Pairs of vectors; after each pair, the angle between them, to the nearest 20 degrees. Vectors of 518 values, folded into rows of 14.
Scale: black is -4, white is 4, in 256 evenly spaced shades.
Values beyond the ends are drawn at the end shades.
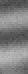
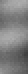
140 degrees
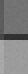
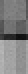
20 degrees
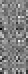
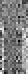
140 degrees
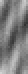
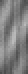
160 degrees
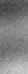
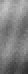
160 degrees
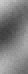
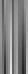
100 degrees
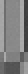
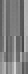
140 degrees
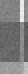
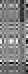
120 degrees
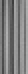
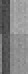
80 degrees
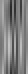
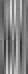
160 degrees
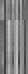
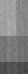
80 degrees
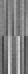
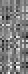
60 degrees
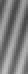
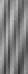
140 degrees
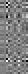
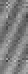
120 degrees
